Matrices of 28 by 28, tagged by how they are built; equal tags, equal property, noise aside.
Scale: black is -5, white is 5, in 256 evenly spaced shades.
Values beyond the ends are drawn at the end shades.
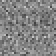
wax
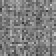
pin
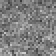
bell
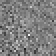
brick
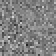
brick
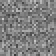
pin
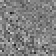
brick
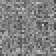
pin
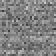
pin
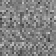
wax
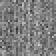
pin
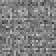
pin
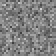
wax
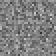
wax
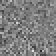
brick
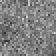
bell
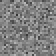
pin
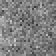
bell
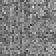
pin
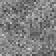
bell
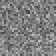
wax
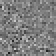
brick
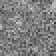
bell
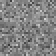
wax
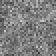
bell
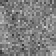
bell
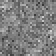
bell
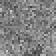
bell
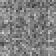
pin
